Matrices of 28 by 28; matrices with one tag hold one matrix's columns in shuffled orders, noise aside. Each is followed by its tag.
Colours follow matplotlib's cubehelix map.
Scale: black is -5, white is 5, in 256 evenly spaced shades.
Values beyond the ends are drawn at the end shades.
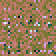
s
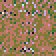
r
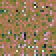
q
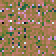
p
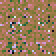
s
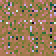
p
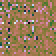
p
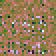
s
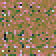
q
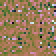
p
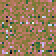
s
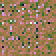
p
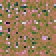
p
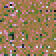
q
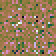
s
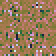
q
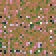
s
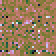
s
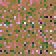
s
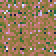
r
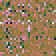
p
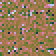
r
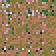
r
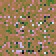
s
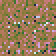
s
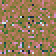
s
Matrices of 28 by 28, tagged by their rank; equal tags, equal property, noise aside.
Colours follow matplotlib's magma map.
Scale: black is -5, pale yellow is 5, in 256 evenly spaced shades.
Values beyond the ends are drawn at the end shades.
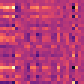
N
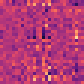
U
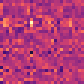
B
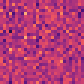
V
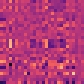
N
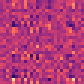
U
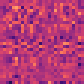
B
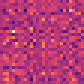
B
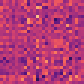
B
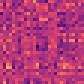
B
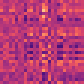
N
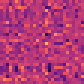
V
